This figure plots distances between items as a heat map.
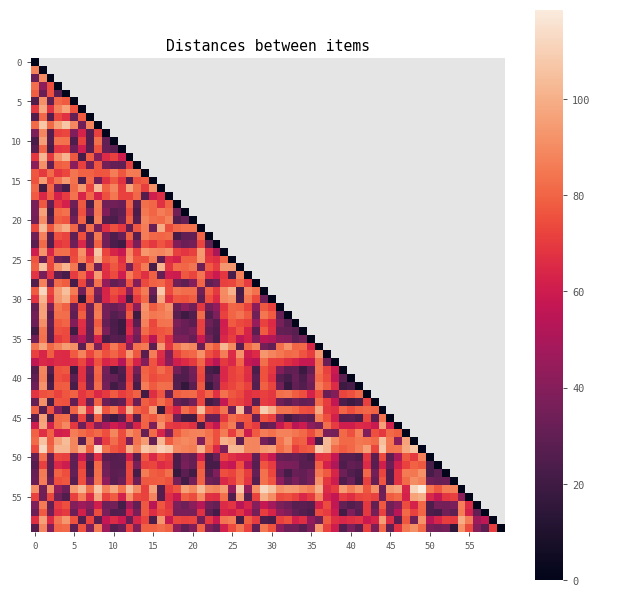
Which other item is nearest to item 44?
16
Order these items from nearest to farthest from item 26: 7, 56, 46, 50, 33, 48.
48, 46, 56, 50, 33, 7
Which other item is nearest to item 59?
53
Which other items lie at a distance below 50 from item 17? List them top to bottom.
14, 37, 38, 42, 47
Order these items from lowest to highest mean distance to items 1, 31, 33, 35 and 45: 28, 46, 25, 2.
2, 28, 46, 25
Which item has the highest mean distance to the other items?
49
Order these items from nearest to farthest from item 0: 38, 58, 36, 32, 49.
32, 38, 58, 49, 36
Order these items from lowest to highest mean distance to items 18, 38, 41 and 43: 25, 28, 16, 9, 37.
28, 9, 37, 25, 16
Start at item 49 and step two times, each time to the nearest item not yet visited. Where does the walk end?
23
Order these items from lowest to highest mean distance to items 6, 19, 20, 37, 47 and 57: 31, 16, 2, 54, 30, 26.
2, 31, 30, 26, 16, 54
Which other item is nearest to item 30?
6
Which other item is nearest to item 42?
14
